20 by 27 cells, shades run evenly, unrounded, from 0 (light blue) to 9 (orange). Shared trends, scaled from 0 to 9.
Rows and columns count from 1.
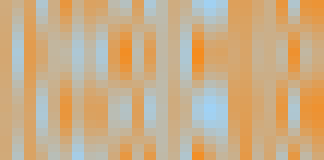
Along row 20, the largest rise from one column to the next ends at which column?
17
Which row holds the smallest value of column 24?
20
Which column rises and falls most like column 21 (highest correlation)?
23
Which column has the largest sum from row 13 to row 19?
27
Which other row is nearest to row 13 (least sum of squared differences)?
1
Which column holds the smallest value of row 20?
7
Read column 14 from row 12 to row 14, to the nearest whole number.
3 3 3
